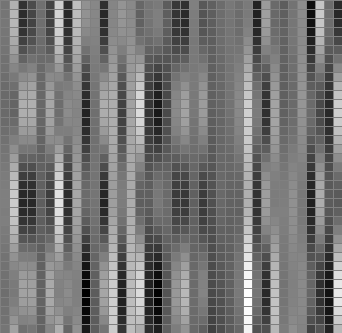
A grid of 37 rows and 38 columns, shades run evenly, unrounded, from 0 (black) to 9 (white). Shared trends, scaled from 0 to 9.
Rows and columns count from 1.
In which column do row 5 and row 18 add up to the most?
7
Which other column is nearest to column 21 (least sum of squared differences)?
6
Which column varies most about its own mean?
38
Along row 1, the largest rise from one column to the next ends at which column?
36
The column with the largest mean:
28
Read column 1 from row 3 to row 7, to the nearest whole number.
4 4 4 4 4
